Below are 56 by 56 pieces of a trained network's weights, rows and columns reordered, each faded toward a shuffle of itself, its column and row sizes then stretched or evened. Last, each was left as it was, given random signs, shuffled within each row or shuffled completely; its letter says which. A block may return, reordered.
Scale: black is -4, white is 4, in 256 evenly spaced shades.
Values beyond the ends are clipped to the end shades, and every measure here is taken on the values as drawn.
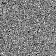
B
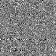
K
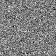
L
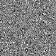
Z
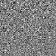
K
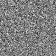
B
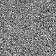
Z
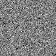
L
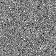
B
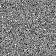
B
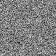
B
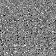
L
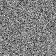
B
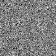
Z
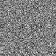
K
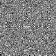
K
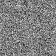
B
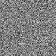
K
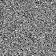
L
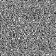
Z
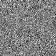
L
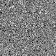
Z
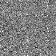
Z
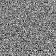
L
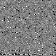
Z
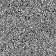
L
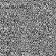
K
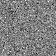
B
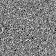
L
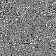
L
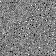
B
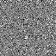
Z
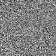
Z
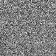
L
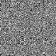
K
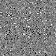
Z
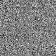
Z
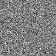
Z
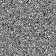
B
